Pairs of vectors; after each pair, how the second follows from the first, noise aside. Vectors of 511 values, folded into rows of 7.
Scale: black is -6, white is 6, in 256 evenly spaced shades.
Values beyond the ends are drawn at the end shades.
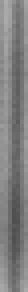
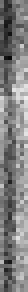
wrapped around, scaled up.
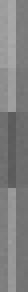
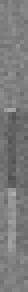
partly zeroed.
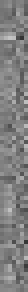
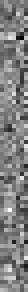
scaled up.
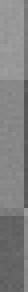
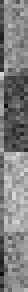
wrapped around, scaled up.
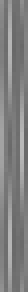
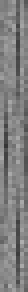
reversed, negated.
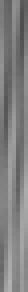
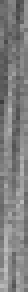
reversed, negated.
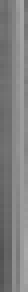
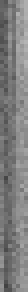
reversed, negated.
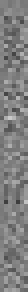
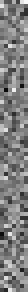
wrapped around, scaled up.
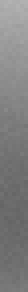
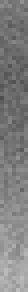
reversed.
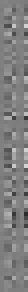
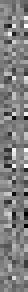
scaled up.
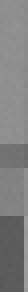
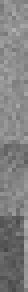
copied.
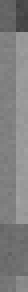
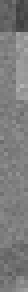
partly zeroed.
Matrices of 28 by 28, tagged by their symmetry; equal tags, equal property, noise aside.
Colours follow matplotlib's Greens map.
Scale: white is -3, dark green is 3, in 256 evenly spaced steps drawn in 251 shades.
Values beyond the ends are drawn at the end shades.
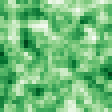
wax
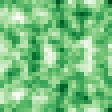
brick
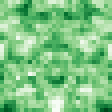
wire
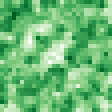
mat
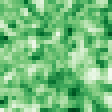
wax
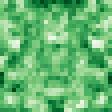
wire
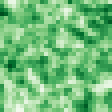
wax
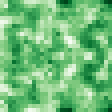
brick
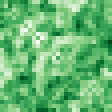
mat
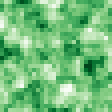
wax
